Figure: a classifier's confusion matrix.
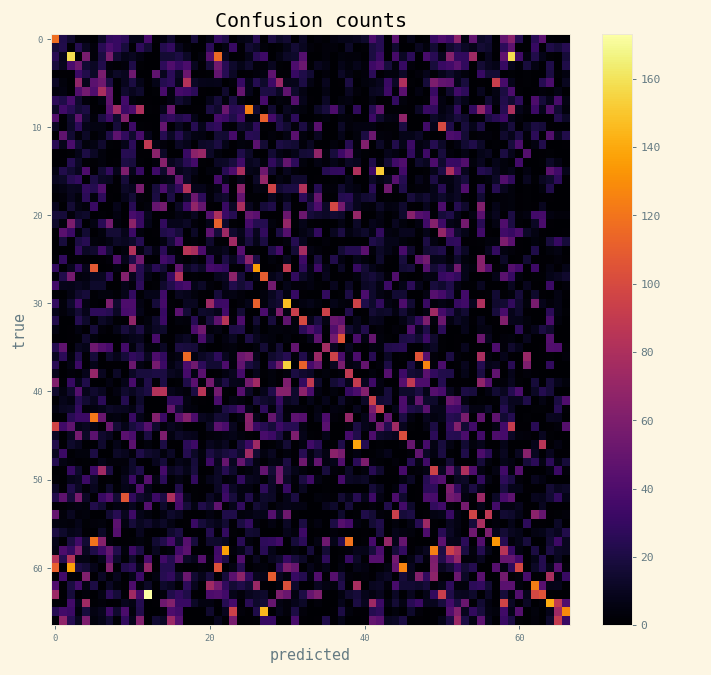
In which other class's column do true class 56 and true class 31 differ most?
35
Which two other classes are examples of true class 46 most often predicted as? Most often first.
39, 63
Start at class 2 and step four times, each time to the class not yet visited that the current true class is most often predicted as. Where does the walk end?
9
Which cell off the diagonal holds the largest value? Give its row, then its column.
63, 12
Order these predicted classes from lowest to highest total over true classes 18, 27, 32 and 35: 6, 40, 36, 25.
25, 40, 36, 6
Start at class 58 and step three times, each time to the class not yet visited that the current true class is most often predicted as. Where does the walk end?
29
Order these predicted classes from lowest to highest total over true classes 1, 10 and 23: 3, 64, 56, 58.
56, 64, 3, 58
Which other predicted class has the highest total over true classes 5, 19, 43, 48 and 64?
17
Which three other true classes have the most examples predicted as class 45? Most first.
60, 5, 9
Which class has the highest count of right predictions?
2
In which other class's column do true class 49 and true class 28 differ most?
53
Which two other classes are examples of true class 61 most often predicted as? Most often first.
28, 64
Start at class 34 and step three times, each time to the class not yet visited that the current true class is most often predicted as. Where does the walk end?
26
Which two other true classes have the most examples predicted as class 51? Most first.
58, 15
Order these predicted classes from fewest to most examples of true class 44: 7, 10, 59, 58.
10, 58, 7, 59
